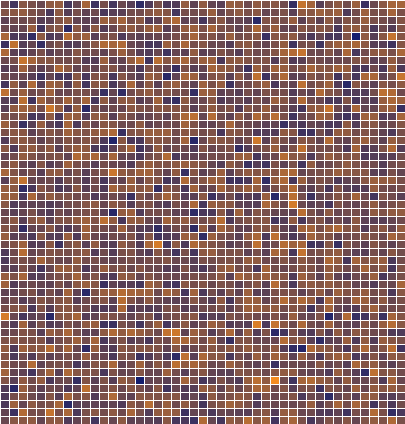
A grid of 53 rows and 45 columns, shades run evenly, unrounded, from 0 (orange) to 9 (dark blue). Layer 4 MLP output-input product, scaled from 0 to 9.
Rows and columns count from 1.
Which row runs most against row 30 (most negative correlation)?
25
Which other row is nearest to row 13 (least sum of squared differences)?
32
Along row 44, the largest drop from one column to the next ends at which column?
35
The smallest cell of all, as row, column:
48, 31
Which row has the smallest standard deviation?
33
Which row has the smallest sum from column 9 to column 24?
42
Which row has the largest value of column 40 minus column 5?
5
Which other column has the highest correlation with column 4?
40
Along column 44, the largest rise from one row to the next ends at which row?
6
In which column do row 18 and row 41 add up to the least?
29
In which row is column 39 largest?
11
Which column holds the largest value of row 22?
21
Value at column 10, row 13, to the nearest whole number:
3
